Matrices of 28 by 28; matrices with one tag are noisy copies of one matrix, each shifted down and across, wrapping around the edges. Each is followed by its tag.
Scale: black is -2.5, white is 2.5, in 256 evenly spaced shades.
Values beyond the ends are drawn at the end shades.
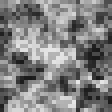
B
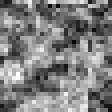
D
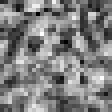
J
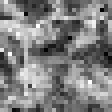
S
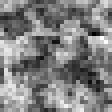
S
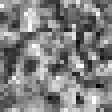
J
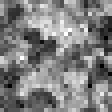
B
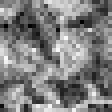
S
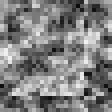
D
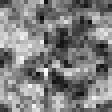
B
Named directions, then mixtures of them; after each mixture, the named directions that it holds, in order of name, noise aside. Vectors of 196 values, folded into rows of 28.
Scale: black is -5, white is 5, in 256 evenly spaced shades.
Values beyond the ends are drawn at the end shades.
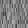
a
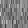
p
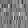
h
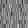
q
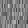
a, h, p.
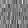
a, h, q.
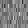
a, h.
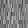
a, q.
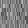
a, h, q.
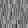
a, p, q.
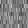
h, q.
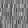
a, h, p.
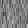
a.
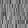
a.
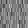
q.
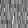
a, h, p.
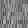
a, q.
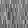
a, p.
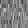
h, p.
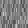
a, p.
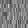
a, h.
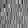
h, q.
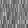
a.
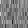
a, p.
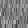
a, p.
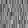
q.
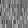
p.
